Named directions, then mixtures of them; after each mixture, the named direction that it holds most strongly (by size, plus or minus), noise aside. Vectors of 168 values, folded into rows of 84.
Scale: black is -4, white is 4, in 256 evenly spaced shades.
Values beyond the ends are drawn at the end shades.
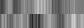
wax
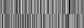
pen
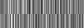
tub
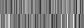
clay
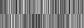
tub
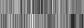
wax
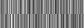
tub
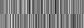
tub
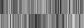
wax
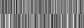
clay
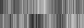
wax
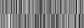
clay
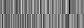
pen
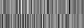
pen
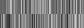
clay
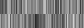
clay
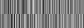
tub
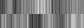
wax
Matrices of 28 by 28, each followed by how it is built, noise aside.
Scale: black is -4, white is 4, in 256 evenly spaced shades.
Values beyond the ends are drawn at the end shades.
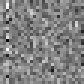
uneven columns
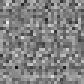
repeating columns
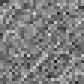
Hankel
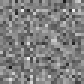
low rank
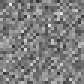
Hankel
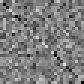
diagonal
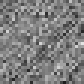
Hankel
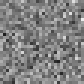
noise
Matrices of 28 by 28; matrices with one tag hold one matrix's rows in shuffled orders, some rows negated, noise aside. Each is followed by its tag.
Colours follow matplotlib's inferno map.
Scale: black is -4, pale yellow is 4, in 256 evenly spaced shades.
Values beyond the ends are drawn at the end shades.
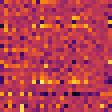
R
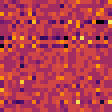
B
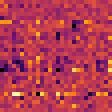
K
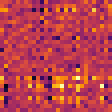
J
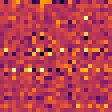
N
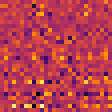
N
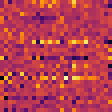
R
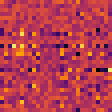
B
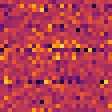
J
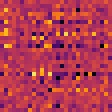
J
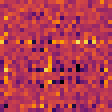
J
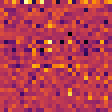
N
